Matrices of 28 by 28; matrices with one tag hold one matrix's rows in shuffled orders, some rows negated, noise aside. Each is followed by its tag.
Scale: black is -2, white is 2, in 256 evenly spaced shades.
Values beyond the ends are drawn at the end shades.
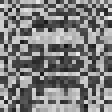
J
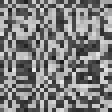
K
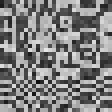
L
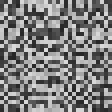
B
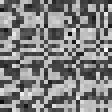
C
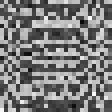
J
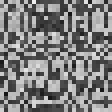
B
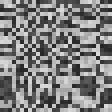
L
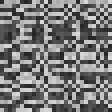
C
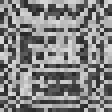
J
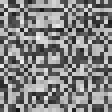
B
